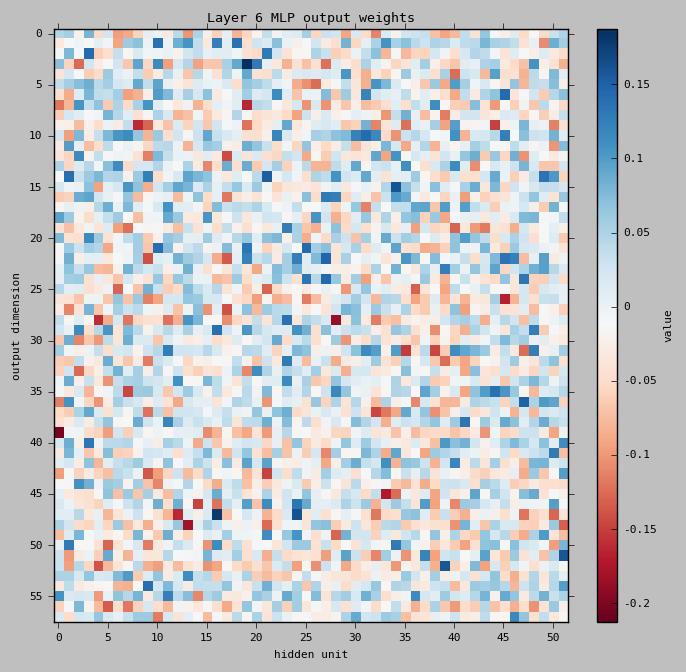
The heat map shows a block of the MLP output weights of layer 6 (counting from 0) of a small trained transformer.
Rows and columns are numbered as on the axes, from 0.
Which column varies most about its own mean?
19
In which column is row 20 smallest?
25
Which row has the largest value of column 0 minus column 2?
3
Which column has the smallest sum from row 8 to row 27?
9
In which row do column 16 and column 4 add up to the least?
52
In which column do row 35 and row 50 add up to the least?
41
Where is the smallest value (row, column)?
39, 0
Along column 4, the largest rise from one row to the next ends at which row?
29
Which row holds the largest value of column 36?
55
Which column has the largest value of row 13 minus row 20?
30
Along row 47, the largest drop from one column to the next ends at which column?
17
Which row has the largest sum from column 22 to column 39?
10
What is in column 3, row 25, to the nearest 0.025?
-0.05
